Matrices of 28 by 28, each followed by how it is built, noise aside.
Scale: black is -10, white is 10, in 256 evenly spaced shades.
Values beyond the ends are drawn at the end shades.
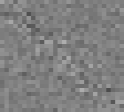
banded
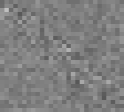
banded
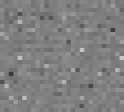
sparse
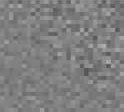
upper triangular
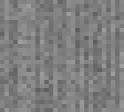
blocks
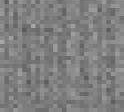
blocks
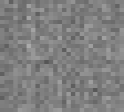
blocks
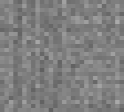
blocks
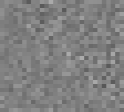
upper triangular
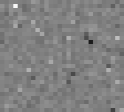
sparse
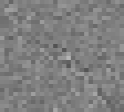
banded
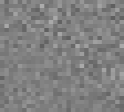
upper triangular
